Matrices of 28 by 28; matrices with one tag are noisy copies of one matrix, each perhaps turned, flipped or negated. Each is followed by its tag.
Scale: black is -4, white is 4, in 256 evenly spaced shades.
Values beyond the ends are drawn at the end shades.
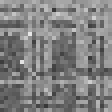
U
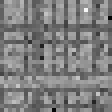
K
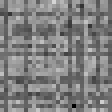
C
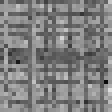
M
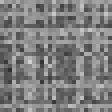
C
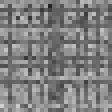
M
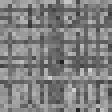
M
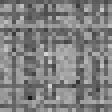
C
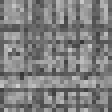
K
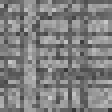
K
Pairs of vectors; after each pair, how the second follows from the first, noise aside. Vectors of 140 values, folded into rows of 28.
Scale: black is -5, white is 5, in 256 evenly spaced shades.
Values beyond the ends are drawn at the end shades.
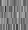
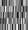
negated, scaled up.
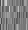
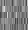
wrapped around.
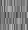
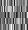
scaled up.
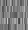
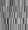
sign-scrambled.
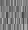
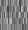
wrapped around.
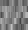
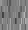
wrapped around, negated, partly zeroed.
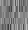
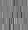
wrapped around, negated, partly zeroed.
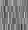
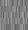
reversed, negated, shrunk.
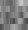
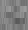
wrapped around, negated, shrunk.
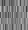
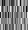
scaled up.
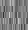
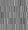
wrapped around, negated, shrunk.
